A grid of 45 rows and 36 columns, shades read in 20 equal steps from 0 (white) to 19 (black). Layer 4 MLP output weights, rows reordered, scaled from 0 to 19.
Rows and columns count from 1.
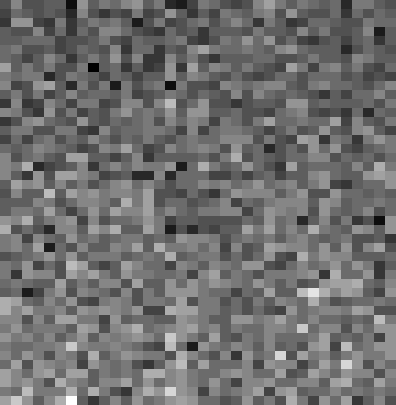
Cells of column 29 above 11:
15
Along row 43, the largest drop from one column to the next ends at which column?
6
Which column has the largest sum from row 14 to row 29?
17
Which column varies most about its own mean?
7
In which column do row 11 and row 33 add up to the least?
29
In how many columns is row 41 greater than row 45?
16
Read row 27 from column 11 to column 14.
11 10 10 12
